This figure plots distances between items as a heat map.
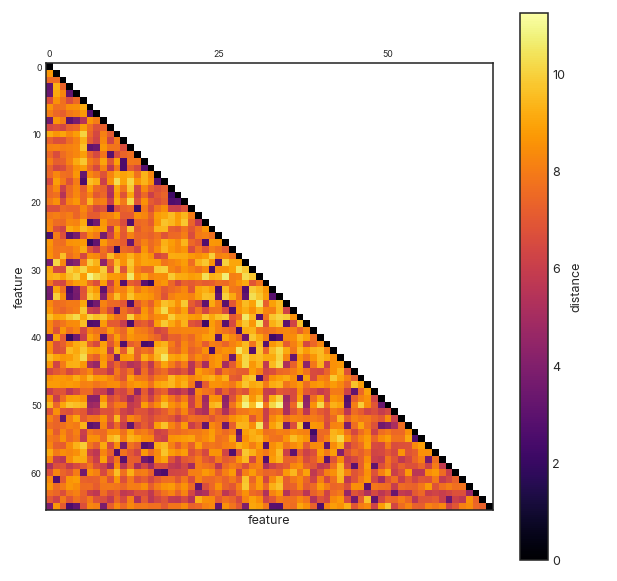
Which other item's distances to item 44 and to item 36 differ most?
43
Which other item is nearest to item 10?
27
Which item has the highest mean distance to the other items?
31
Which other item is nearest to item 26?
6
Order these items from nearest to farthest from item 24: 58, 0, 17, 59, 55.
58, 59, 0, 55, 17
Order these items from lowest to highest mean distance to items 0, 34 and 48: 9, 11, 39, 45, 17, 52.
45, 9, 17, 11, 39, 52
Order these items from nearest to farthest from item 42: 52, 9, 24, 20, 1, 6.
24, 9, 1, 52, 20, 6
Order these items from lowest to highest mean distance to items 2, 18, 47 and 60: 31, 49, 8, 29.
8, 49, 29, 31
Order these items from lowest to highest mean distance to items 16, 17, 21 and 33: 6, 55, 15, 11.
55, 15, 11, 6
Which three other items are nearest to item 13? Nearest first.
21, 9, 48
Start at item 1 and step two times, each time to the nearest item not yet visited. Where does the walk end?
49
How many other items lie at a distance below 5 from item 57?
4
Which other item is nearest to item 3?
40
